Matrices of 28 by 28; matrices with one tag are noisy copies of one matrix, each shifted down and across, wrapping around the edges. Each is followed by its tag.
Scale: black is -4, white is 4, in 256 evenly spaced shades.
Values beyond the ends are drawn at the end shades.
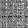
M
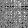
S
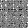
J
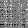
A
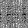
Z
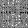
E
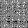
A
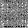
S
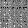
M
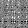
J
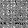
E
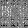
Z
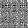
J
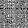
M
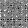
J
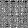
A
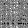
E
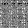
A
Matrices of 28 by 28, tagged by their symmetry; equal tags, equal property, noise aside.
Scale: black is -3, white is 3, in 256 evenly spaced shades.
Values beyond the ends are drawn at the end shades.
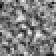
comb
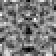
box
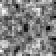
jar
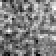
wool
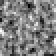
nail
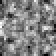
jar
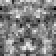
box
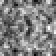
jar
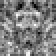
box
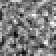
wool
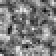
comb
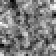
nail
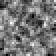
comb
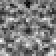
box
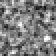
nail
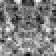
box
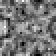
jar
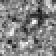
comb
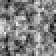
jar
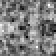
jar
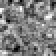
wool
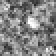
comb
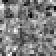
wool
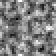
jar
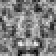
box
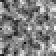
jar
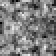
jar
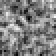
wool
